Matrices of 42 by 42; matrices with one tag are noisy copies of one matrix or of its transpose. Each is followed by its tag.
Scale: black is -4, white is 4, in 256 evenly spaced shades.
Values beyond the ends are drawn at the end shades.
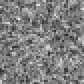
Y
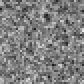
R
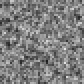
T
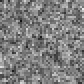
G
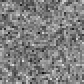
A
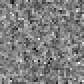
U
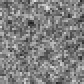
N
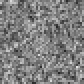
T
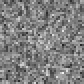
Y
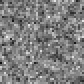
G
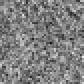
A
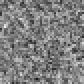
U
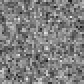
Y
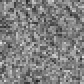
A
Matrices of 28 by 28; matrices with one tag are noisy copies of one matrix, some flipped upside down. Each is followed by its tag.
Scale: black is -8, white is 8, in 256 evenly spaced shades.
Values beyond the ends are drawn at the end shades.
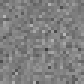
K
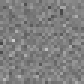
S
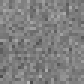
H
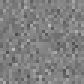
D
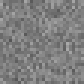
D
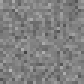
K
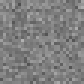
K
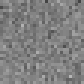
H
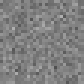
K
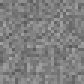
K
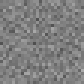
S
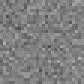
S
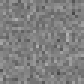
D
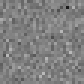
D
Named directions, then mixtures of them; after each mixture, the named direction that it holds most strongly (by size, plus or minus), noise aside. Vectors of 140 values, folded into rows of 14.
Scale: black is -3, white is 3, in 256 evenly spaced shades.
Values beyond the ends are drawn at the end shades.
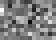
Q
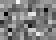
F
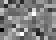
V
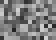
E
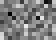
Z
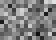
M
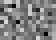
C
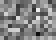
E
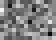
Q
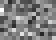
Q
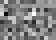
F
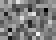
F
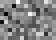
F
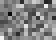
Z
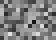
E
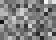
M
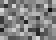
V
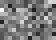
M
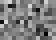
C
